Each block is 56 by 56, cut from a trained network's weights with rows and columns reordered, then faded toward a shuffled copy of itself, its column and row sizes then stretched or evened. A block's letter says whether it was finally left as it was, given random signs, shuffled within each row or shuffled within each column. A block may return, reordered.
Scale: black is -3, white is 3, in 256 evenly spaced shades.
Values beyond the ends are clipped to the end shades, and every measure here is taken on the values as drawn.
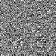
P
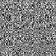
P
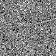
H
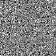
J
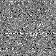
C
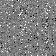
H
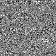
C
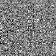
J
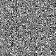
H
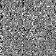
J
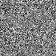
C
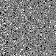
H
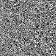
H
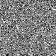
C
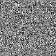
J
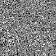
J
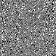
H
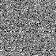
C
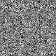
J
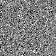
H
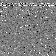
C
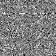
C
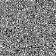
J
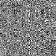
P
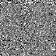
J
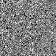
H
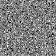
H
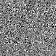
C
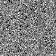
H
